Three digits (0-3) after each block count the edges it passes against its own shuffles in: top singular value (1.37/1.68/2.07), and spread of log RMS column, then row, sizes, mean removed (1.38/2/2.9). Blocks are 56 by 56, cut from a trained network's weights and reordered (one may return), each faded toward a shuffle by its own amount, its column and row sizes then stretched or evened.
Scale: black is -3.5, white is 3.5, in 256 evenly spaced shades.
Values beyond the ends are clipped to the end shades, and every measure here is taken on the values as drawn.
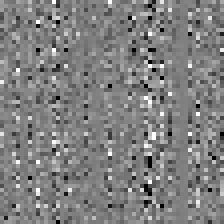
0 3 1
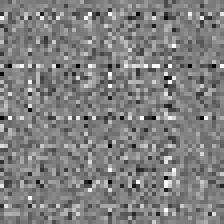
1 2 2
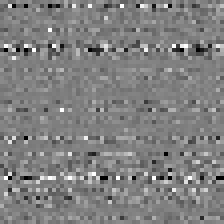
1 0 3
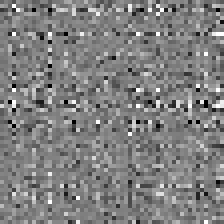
2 2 2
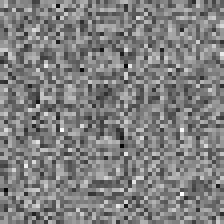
3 1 0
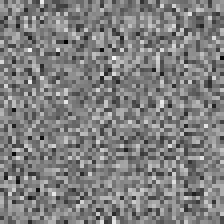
2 1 0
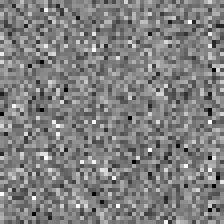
0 1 0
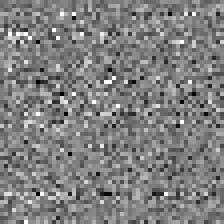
0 0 2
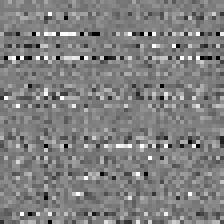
2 0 3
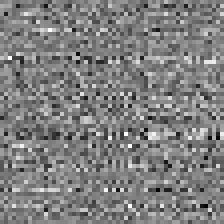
3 0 3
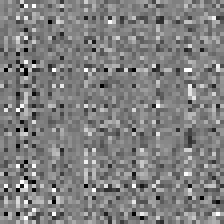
3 3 2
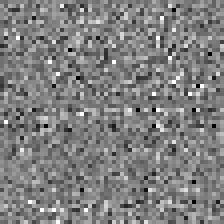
0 0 2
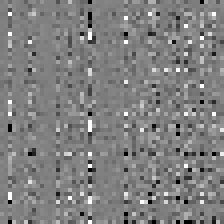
2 3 2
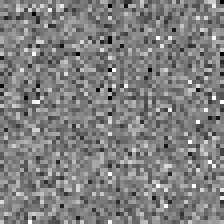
0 1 0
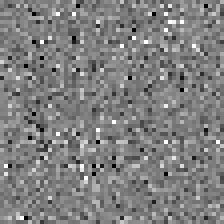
0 1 1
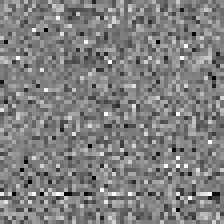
2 0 1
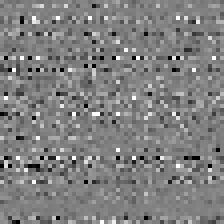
0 1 3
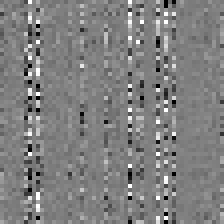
2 3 0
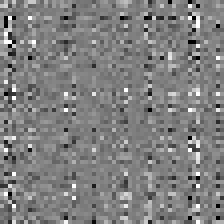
2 3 2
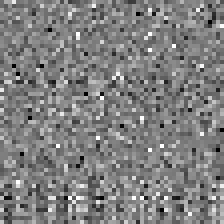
2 0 1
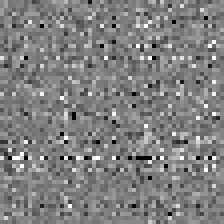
2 1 2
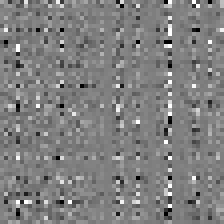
1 3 2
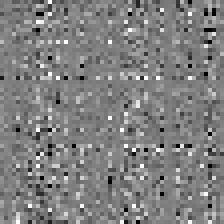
0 3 2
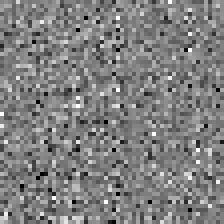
1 1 1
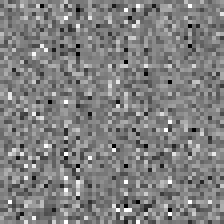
0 2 1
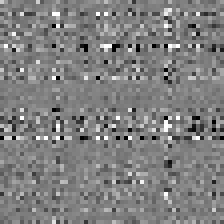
2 2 3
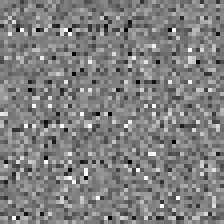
0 0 2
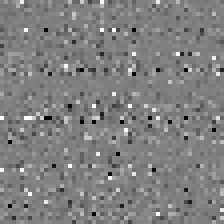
0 1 2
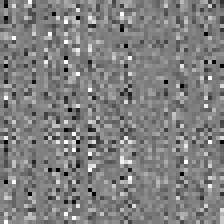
2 3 0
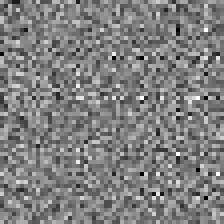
2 1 1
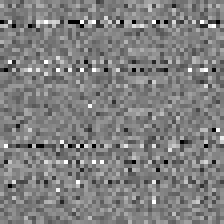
2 0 2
